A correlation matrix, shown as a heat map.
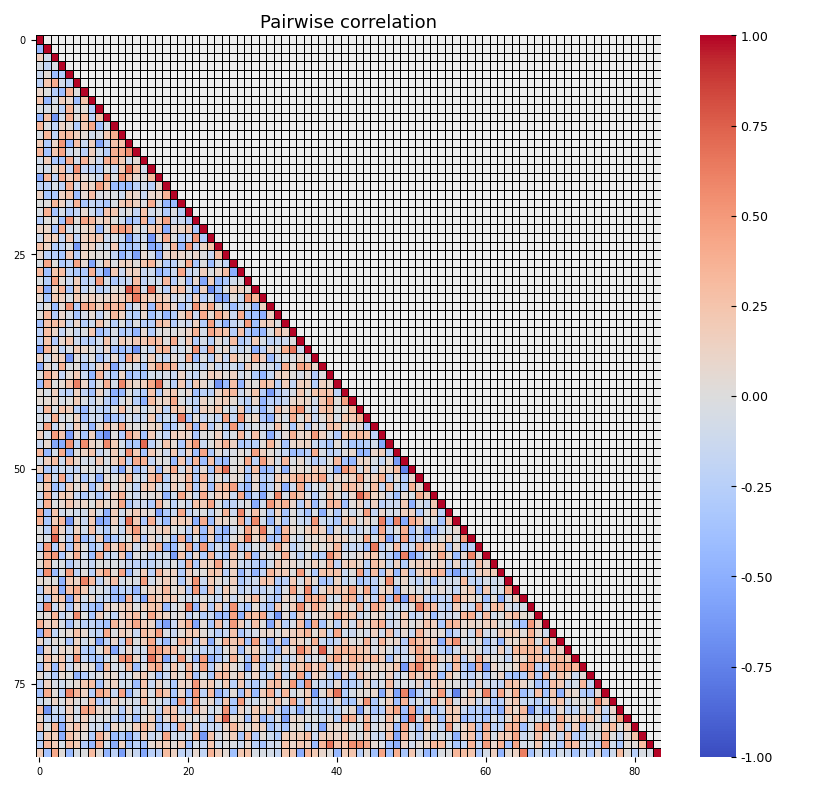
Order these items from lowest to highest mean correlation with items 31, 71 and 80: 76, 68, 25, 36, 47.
68, 25, 36, 47, 76
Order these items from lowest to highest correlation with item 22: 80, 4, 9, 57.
57, 80, 4, 9
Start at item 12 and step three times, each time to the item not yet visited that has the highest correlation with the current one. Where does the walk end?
72
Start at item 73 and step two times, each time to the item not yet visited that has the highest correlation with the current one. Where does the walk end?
66
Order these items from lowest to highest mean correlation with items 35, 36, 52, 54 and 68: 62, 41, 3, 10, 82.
3, 10, 41, 82, 62
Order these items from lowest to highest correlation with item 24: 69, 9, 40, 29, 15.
40, 15, 29, 69, 9
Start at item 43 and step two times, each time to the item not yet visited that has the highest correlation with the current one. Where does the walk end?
32
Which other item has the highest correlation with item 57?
30
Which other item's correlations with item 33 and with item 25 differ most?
79
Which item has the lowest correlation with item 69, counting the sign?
0
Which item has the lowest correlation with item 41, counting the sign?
31
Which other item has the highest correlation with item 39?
82
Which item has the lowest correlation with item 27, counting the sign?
9
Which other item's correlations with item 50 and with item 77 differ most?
49
